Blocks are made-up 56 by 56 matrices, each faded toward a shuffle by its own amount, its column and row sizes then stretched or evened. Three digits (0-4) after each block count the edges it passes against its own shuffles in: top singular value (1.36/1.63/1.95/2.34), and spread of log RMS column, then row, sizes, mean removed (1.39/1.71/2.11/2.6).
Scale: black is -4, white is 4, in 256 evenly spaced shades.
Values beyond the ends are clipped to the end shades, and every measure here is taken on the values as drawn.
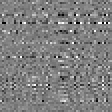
4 1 4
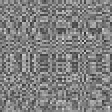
4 1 3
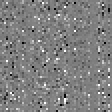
0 4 0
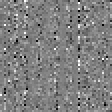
1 4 1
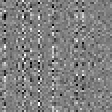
4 4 0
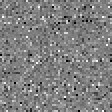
1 0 2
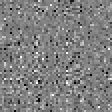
3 2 1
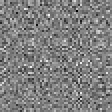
4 2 0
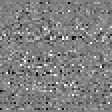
1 0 4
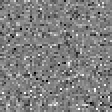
3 0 1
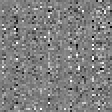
1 4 2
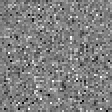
0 1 0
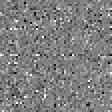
2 2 1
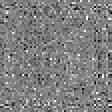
3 1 2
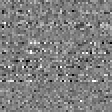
1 0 4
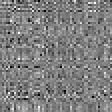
4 2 3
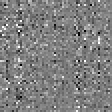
1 4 2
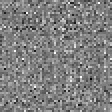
2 2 2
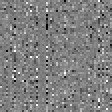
2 4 0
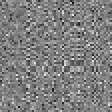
4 3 0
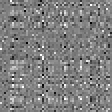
4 3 1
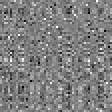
4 2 0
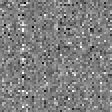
2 2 1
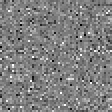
2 1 0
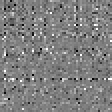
3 2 3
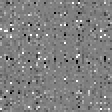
0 3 2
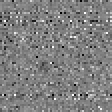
1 0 4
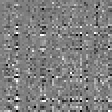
4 4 3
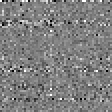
1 1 4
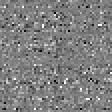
0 0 4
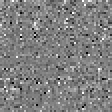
2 1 3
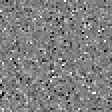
1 0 1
